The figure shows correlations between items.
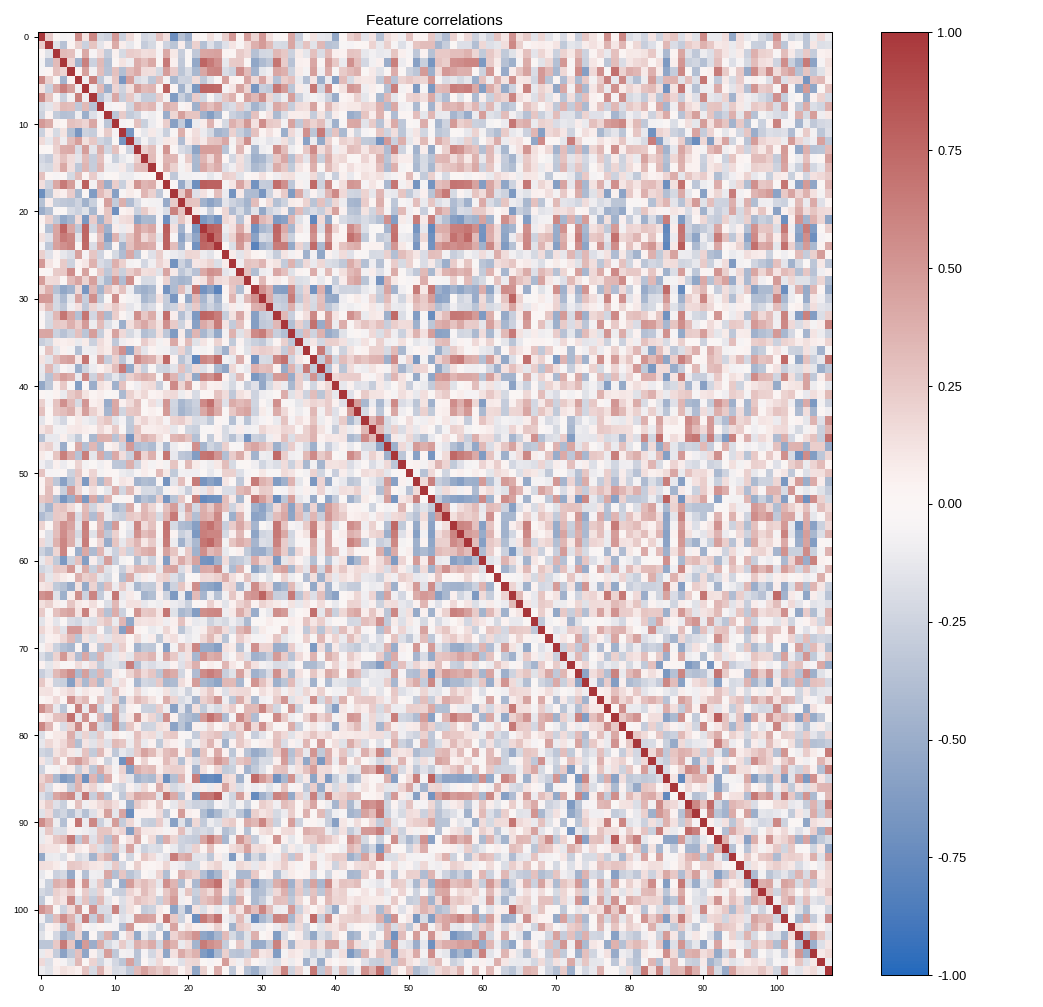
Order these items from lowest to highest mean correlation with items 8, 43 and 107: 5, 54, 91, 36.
5, 36, 54, 91
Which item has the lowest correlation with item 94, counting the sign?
26
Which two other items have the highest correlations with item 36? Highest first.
38, 11
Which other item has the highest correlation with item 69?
92
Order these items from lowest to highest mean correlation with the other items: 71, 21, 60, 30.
21, 60, 30, 71
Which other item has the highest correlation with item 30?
64
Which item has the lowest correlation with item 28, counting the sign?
46
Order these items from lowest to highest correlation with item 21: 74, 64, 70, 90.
90, 64, 74, 70
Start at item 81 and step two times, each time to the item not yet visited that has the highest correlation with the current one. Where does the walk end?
78
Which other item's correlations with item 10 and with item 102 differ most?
18
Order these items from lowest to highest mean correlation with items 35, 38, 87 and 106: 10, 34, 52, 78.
34, 10, 52, 78
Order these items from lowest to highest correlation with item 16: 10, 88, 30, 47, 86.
47, 10, 30, 88, 86
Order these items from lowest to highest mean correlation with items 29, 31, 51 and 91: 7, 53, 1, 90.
7, 90, 1, 53
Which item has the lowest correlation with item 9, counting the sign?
23
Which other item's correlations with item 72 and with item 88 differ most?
91
